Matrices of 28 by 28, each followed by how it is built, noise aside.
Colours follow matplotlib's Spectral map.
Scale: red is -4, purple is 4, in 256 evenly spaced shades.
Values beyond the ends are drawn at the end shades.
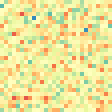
noise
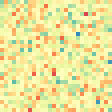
noise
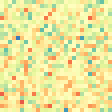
repeating columns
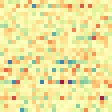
uneven rows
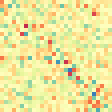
banded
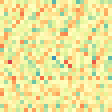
repeating columns
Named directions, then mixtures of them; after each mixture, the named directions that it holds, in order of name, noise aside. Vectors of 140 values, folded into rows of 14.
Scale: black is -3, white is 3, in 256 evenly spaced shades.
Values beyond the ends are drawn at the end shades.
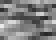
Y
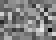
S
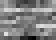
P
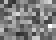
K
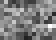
K, P.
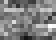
K, P.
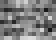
P, S.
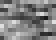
Y.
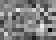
P, S.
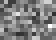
K.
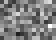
K.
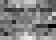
K, P.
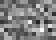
K, S.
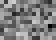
K.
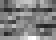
P.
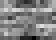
P.
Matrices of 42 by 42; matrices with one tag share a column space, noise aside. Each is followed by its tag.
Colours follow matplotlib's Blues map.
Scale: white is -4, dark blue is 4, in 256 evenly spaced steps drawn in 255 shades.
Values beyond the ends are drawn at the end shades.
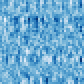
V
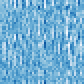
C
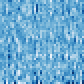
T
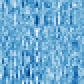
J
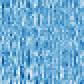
J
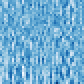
J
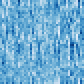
C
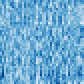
J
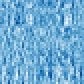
J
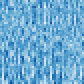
J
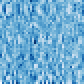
T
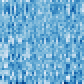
T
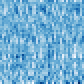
T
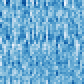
C
